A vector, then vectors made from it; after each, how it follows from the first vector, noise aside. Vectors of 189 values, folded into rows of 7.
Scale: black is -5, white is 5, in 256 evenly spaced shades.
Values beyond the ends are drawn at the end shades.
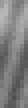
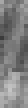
wrapped around.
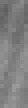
negated, shrunk.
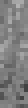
reversed, negated, partly zeroed.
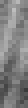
reversed, negated.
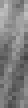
copied.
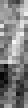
wrapped around, negated, scaled up.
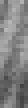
reversed, negated.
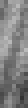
reversed, negated.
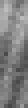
copied.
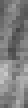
wrapped around.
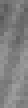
negated, shrunk.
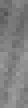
negated, shrunk.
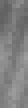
negated, shrunk.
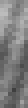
copied.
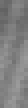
negated, shrunk.
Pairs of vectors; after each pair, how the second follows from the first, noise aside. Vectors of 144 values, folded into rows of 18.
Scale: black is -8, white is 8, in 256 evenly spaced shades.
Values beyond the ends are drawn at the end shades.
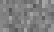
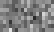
wrapped around, scaled up.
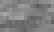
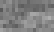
reversed.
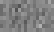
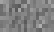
copied.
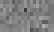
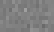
negated, shrunk.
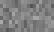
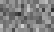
reversed, negated, scaled up.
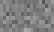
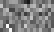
reversed, negated, scaled up.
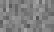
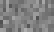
copied.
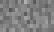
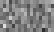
wrapped around, scaled up.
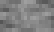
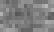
reversed, negated.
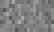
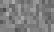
copied.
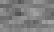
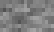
reversed, negated.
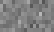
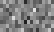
wrapped around, scaled up.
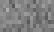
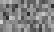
wrapped around, scaled up.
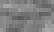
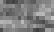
wrapped around, scaled up.
